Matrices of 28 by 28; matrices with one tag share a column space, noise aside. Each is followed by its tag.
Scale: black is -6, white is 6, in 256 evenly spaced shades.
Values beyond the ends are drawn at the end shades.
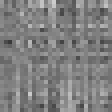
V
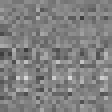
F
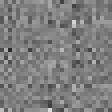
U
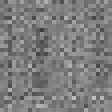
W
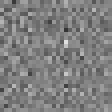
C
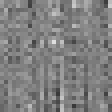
V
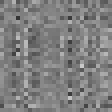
W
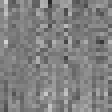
V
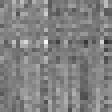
V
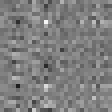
U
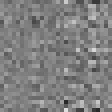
U
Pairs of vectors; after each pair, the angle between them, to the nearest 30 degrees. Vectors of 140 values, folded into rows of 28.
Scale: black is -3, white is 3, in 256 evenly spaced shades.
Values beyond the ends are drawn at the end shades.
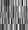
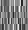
30 degrees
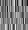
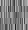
150 degrees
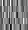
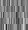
60 degrees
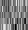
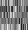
90 degrees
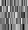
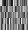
60 degrees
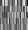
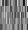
150 degrees
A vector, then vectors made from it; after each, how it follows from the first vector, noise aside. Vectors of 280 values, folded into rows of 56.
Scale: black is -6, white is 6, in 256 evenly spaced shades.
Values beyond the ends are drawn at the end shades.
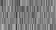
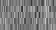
wrapped around, negated.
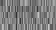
copied.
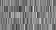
wrapped around, negated.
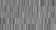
reversed, negated, shrunk.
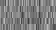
reversed.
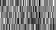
reversed, scaled up.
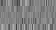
partly zeroed.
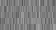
reversed, negated, shrunk.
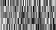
reversed, scaled up.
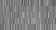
reversed, negated, shrunk.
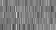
negated, partly zeroed.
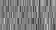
reversed.
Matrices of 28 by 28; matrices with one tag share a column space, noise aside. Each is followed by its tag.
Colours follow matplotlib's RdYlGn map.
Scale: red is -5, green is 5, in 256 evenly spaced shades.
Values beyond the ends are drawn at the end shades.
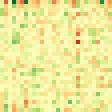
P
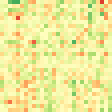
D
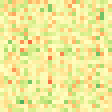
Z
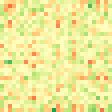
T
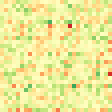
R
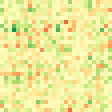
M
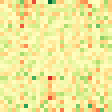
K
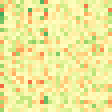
Z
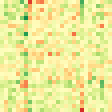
D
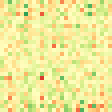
K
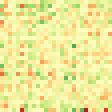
T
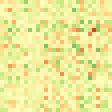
M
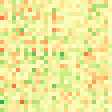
Z
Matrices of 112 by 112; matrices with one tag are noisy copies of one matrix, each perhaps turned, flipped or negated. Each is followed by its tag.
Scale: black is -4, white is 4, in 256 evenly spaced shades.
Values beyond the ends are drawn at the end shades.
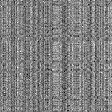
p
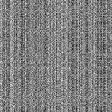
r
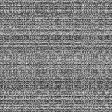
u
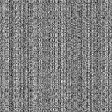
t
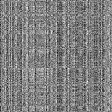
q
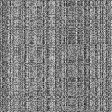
q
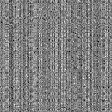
t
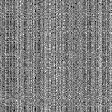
r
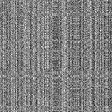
p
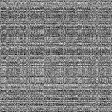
q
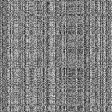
q
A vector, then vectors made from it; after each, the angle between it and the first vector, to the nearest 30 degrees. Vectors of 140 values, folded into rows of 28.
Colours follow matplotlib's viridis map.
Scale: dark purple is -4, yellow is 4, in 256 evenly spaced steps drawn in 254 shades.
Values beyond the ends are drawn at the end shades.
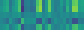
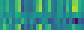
30 degrees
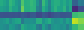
120 degrees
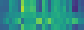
150 degrees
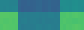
90 degrees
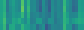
120 degrees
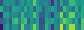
90 degrees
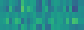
150 degrees
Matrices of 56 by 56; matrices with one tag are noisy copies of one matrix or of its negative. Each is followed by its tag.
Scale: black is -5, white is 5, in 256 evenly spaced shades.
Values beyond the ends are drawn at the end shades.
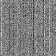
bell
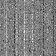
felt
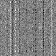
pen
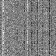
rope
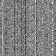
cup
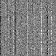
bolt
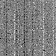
felt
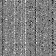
cup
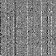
bolt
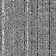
rope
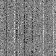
felt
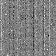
bell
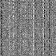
bell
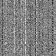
cup
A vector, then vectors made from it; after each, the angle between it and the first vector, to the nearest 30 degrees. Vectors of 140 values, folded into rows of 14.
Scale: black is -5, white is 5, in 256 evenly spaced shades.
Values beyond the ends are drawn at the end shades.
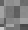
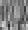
120 degrees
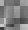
150 degrees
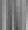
90 degrees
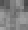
60 degrees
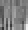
120 degrees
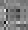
60 degrees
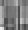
60 degrees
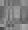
150 degrees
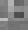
90 degrees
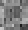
30 degrees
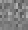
90 degrees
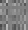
90 degrees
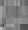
30 degrees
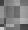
30 degrees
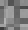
120 degrees
